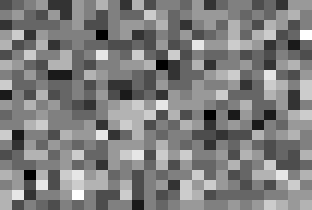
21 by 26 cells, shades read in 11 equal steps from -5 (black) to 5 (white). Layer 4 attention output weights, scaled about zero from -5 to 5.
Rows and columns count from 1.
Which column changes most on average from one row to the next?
1
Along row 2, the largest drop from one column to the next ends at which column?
6
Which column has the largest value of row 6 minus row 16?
9
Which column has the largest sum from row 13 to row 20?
7
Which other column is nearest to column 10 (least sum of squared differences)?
21
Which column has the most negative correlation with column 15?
20
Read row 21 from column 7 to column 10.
-1 0 -2 0
